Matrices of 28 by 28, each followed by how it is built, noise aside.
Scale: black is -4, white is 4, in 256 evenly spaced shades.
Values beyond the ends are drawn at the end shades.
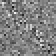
banded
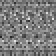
repeating columns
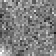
smooth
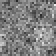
smooth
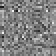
low rank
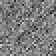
Hankel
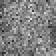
smooth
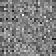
blocks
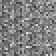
repeating rows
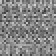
repeating columns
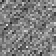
Hankel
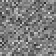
Hankel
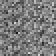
repeating rows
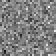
noise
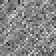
Hankel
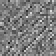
Hankel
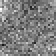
smooth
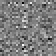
low rank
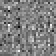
low rank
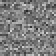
blocks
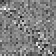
banded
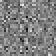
low rank
